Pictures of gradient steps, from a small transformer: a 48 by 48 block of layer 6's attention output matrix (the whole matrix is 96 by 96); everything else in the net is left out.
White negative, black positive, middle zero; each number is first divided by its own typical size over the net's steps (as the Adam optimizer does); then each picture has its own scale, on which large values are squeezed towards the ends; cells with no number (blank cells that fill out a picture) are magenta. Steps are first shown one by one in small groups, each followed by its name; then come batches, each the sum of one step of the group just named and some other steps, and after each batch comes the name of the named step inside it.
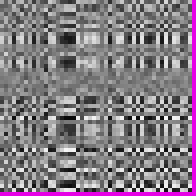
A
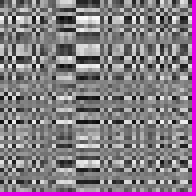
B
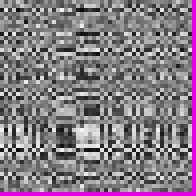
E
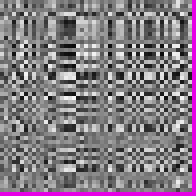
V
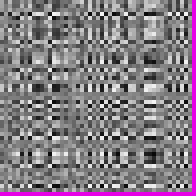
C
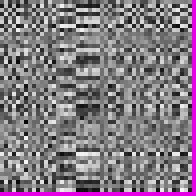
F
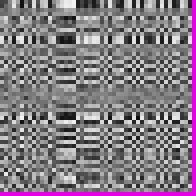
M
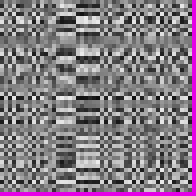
B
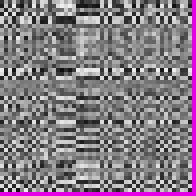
M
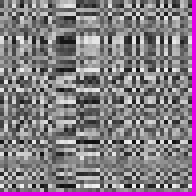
M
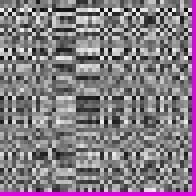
B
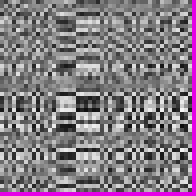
A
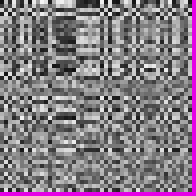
M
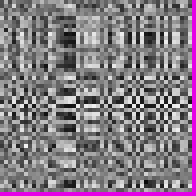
A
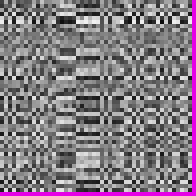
F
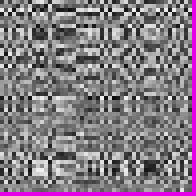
F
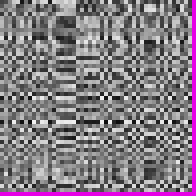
M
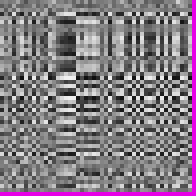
V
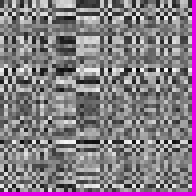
M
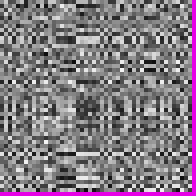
F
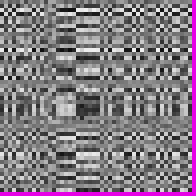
F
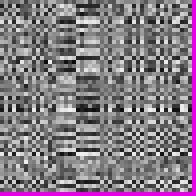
F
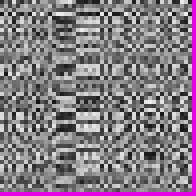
C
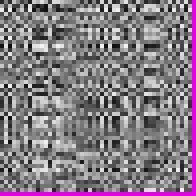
F
